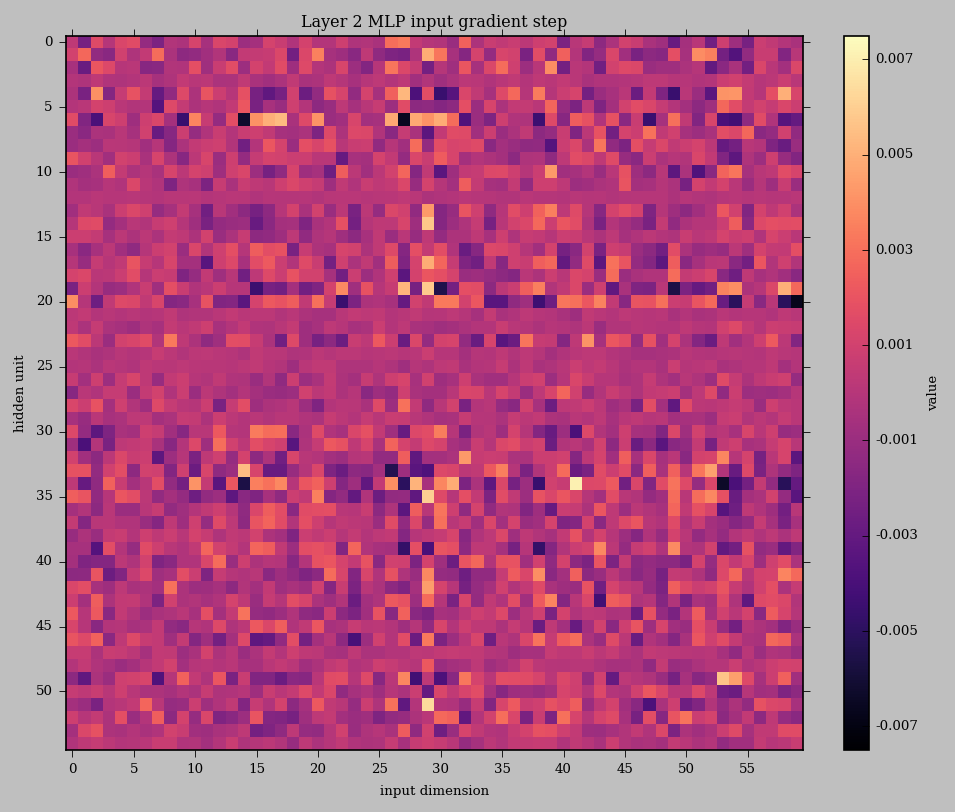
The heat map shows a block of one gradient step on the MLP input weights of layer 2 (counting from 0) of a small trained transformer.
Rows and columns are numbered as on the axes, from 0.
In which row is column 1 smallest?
31
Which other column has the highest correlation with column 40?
33
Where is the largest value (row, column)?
34, 41
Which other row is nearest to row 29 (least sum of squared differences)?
12
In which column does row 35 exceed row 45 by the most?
29
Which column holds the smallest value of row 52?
32
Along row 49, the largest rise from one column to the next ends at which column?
53
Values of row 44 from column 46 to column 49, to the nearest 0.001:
-0.003 0.002 -0.001 -0.002
